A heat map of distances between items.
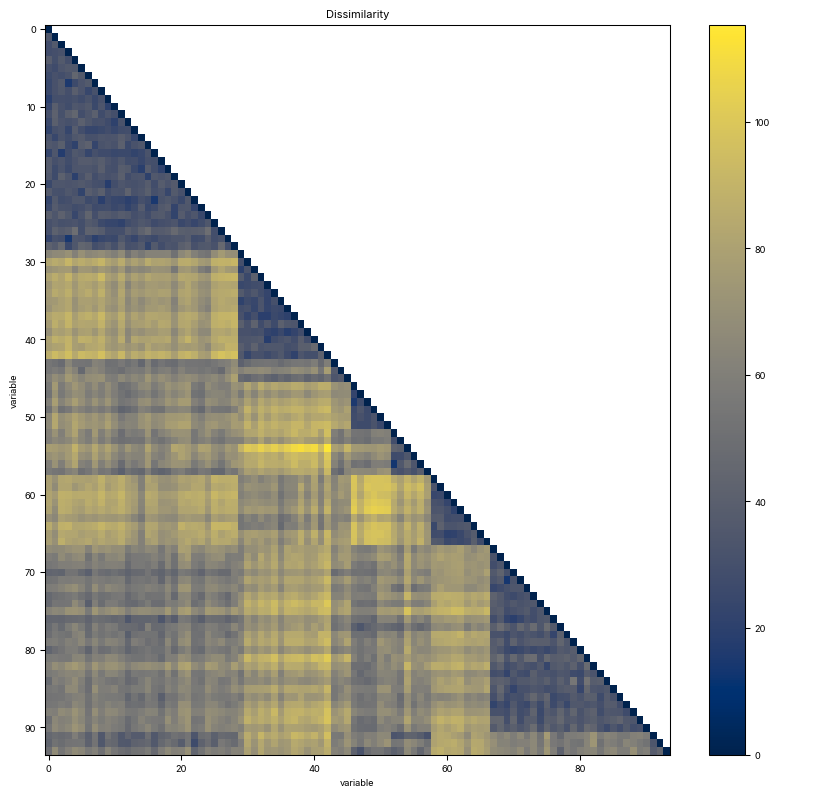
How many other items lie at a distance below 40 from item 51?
5
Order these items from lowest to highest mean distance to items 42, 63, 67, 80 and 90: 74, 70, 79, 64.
70, 74, 79, 64
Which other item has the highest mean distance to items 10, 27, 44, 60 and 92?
42
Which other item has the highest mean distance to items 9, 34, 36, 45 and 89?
54
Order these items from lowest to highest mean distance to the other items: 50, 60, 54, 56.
56, 50, 60, 54
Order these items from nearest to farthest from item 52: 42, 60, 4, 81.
81, 4, 60, 42
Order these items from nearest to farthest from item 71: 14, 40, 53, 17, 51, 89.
89, 17, 14, 53, 51, 40
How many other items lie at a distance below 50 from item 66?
8
